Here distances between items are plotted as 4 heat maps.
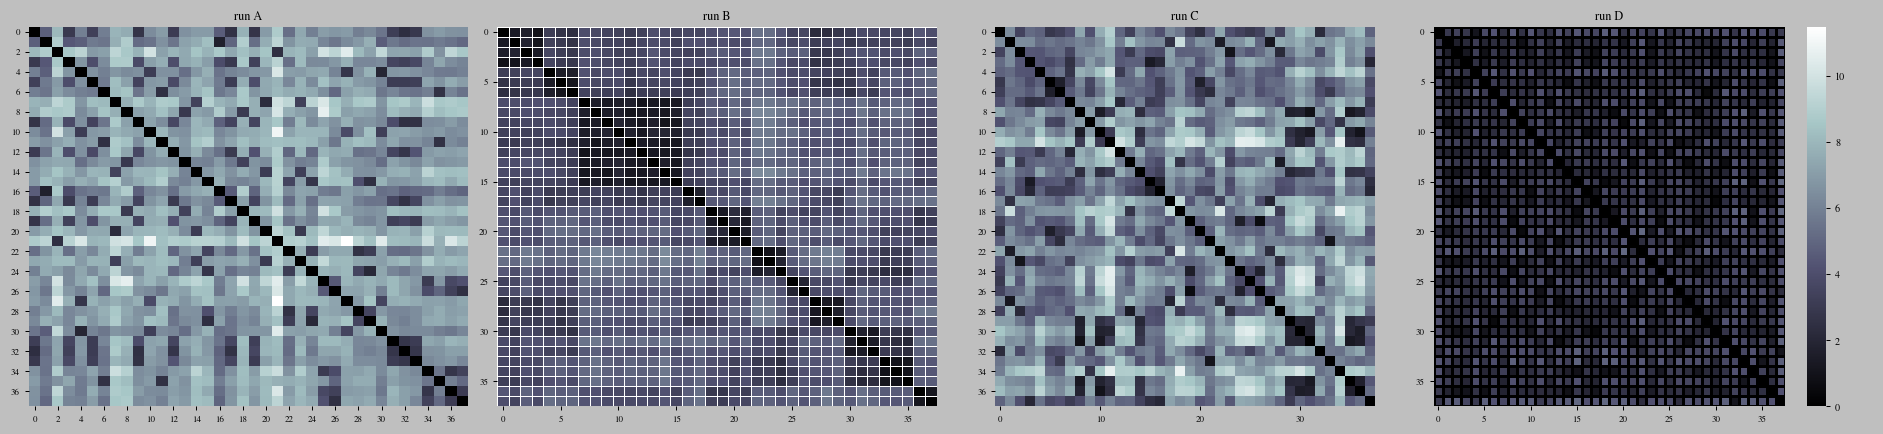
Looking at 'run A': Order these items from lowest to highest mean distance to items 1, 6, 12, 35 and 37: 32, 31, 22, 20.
32, 31, 22, 20
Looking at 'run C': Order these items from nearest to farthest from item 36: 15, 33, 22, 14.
14, 33, 15, 22
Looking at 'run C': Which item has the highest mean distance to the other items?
34
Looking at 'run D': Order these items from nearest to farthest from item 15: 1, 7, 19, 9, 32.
19, 1, 9, 7, 32
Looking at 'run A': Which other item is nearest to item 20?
7
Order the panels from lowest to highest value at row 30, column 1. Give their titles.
run D, run B, run A, run C
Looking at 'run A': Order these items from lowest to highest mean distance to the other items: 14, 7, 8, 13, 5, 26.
5, 13, 26, 14, 8, 7
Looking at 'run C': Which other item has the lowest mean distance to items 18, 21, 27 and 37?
16
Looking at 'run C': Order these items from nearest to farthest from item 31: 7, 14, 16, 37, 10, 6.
10, 14, 37, 16, 6, 7
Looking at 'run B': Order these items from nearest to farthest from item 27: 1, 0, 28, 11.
28, 0, 1, 11
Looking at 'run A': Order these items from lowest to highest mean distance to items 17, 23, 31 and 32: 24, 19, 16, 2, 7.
19, 16, 24, 7, 2
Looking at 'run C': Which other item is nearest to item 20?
5
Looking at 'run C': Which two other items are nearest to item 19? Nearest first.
26, 24
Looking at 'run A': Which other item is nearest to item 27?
4
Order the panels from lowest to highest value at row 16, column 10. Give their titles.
run D, run B, run C, run A
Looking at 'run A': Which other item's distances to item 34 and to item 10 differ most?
25
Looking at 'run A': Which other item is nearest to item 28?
22
